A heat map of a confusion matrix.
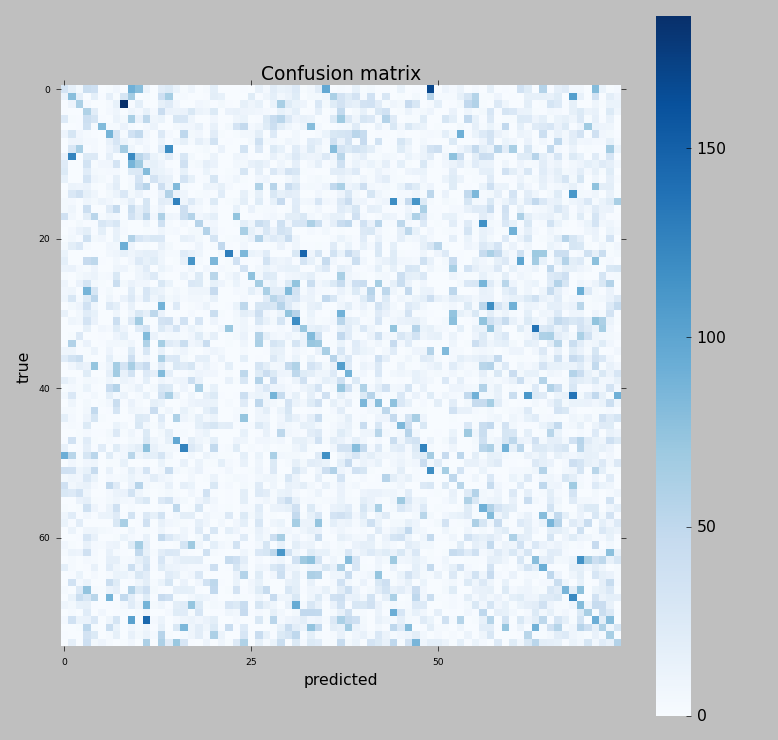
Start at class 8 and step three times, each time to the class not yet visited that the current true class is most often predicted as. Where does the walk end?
6
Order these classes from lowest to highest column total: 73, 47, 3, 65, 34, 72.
72, 47, 34, 65, 73, 3
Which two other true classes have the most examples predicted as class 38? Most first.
63, 72
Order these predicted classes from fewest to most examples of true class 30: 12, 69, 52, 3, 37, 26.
69, 3, 26, 12, 52, 37
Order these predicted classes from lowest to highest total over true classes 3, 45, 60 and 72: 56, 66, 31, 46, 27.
27, 31, 56, 66, 46
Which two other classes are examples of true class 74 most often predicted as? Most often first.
47, 15
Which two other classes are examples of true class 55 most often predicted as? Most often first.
45, 54
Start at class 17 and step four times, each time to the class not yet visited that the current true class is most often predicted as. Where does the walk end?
9
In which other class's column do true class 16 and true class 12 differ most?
48
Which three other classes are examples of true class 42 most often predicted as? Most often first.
40, 44, 57
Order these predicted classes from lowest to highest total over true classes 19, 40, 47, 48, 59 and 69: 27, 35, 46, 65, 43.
35, 43, 27, 65, 46
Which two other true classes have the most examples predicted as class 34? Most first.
58, 65
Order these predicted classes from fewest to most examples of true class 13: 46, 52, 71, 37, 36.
52, 46, 36, 37, 71
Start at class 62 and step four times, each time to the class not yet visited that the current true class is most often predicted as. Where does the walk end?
37
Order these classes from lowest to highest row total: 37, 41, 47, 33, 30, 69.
30, 47, 33, 69, 37, 41
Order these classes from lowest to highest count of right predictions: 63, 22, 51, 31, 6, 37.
51, 63, 6, 37, 31, 22
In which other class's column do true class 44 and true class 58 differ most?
65
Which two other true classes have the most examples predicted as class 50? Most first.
21, 8
